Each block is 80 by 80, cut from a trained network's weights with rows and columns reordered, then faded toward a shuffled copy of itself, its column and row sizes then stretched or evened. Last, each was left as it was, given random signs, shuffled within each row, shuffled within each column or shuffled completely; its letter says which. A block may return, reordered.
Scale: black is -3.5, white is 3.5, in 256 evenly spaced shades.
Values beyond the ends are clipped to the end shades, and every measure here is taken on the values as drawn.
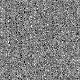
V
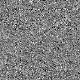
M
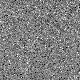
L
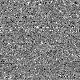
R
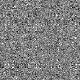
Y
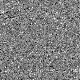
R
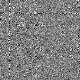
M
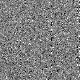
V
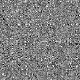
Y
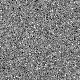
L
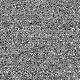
R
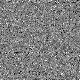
R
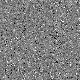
V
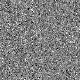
V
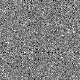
M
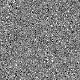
V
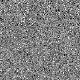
M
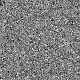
L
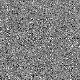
M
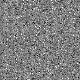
V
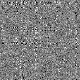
Y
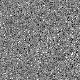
V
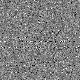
R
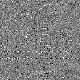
Y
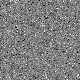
L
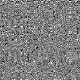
Y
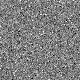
L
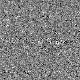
R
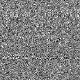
Y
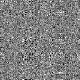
Y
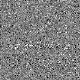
M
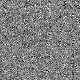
M
